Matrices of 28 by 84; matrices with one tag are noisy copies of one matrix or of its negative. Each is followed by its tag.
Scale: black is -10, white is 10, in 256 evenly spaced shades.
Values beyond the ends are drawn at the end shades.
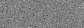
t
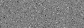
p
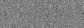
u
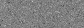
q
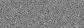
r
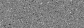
q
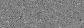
t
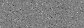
p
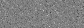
u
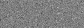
p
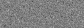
q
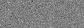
q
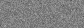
q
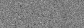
r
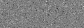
u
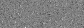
r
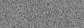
u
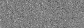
p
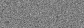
t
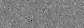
u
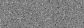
p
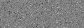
p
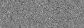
p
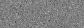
r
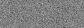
p
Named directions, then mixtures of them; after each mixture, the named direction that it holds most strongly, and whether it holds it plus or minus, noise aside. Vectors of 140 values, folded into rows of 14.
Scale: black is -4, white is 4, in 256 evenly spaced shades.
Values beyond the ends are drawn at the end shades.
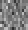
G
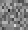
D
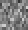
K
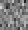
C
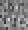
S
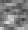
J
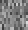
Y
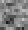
J, minus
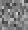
D, minus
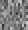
Y, plus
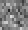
D, plus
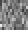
K, plus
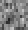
J, minus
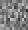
K, plus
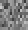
K, minus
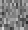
Y, minus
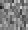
C, minus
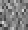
G, minus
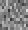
D, plus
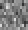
C, minus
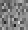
D, minus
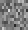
D, minus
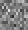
D, minus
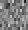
C, plus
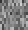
Y, plus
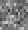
D, plus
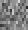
K, minus
